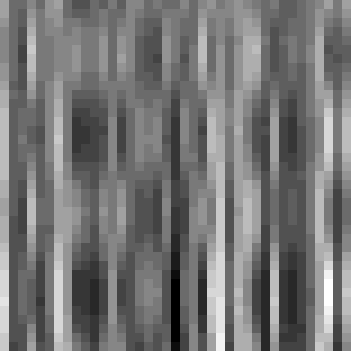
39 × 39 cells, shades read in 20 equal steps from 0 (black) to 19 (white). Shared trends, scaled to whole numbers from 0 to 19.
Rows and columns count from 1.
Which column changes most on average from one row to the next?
37
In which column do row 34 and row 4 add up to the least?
20
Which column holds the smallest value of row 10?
3
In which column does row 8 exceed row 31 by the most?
23
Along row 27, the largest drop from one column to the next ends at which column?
26
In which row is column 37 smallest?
6
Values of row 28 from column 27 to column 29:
12 13 9
